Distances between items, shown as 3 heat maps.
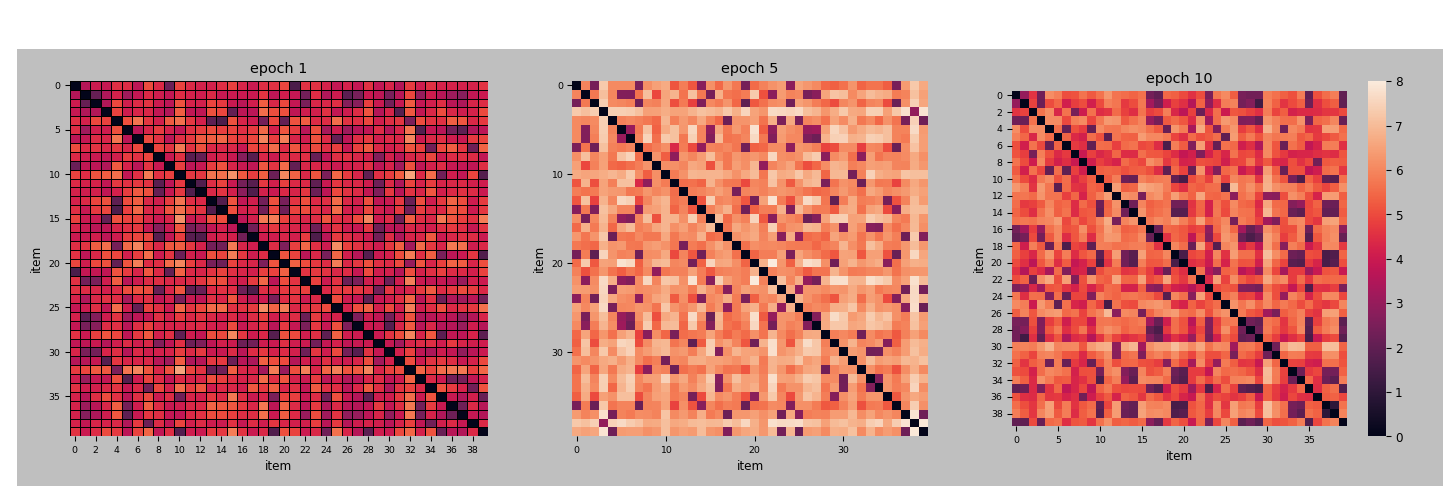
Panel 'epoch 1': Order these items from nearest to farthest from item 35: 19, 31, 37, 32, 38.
19, 37, 38, 31, 32
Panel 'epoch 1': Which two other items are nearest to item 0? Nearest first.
21, 9
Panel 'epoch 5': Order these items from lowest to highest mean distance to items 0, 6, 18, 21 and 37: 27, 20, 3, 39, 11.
27, 39, 11, 20, 3
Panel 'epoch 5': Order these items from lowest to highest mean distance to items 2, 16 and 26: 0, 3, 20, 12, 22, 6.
0, 6, 22, 12, 20, 3
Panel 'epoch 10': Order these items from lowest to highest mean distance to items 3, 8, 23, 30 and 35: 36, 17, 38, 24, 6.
17, 36, 6, 24, 38
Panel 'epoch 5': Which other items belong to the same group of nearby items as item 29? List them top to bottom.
13, 20, 35
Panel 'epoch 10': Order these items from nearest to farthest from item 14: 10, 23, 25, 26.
10, 23, 25, 26
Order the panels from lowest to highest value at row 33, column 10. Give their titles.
epoch 10, epoch 1, epoch 5
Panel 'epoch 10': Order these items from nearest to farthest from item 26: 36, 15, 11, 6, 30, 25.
15, 30, 36, 6, 25, 11
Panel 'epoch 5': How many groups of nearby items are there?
10
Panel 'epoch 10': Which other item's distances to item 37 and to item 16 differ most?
38
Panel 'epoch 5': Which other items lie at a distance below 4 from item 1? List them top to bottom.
5, 6, 15, 22, 26, 27
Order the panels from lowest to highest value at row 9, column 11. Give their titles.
epoch 1, epoch 10, epoch 5
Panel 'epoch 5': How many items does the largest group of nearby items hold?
7
